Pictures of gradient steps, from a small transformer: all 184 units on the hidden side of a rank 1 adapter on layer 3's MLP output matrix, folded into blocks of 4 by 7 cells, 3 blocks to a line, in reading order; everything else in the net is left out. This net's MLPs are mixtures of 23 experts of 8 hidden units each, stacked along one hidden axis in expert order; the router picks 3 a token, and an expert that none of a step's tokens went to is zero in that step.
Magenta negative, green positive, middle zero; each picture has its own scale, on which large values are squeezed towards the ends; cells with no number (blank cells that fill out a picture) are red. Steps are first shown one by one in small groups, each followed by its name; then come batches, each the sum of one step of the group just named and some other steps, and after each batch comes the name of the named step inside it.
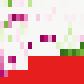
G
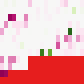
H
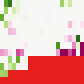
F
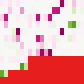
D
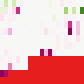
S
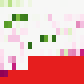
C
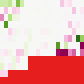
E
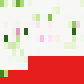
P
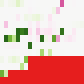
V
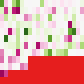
P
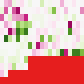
V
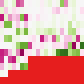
G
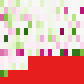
P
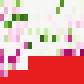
C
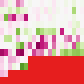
G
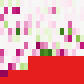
E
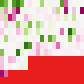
H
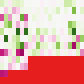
P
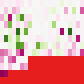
H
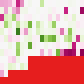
C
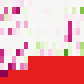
S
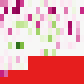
S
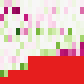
E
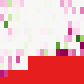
E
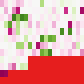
C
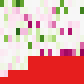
S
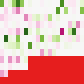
P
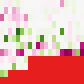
V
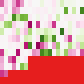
C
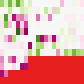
G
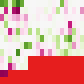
S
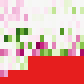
V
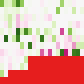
V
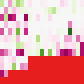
H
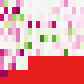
C
